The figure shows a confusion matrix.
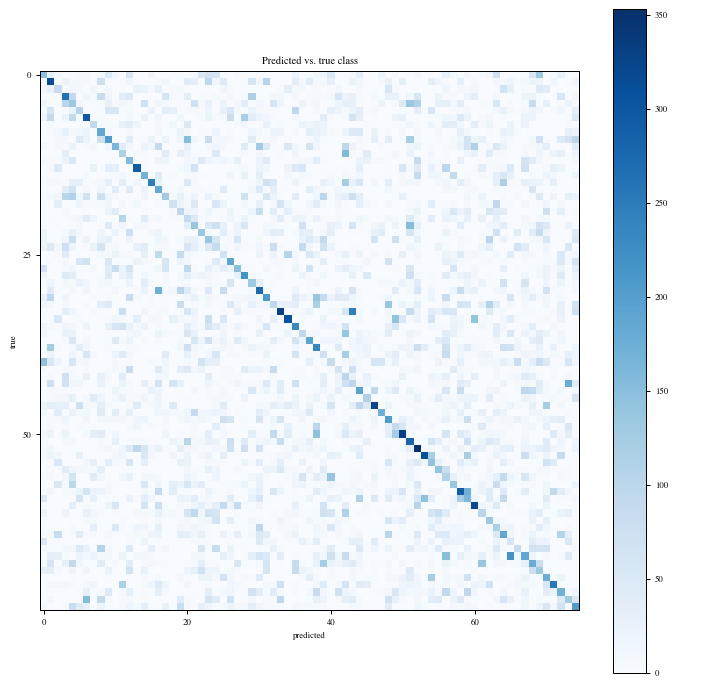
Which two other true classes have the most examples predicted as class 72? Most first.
64, 53
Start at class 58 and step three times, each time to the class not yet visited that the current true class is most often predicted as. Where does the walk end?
54
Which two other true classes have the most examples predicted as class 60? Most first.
34, 10
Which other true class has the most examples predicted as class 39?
68
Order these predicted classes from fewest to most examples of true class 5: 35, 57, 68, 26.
57, 68, 26, 35
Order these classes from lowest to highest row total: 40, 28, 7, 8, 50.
7, 8, 28, 40, 50
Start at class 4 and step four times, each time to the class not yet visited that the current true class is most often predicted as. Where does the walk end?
42
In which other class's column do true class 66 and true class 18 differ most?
8
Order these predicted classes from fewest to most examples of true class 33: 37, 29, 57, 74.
29, 37, 57, 74
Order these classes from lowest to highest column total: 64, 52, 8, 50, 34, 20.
34, 50, 8, 64, 20, 52
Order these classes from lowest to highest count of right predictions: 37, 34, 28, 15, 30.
37, 28, 15, 30, 34
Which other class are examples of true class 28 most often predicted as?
51
